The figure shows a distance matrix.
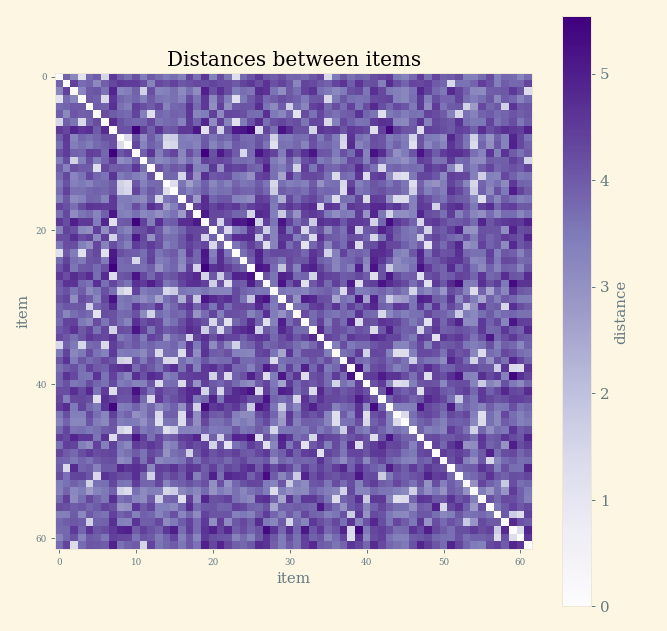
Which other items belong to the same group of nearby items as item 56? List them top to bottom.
50
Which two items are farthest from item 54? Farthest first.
59, 38
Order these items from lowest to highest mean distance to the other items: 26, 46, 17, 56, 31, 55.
46, 31, 55, 56, 26, 17
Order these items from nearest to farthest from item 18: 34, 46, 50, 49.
46, 50, 49, 34
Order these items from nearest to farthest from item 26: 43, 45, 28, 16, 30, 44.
28, 45, 44, 16, 30, 43
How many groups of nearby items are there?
14
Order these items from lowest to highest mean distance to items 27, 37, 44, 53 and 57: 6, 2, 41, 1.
6, 2, 1, 41
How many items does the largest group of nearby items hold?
8
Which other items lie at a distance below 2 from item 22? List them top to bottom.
20, 27, 32, 39, 48
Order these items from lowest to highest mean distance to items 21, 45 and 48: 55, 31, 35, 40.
40, 55, 35, 31
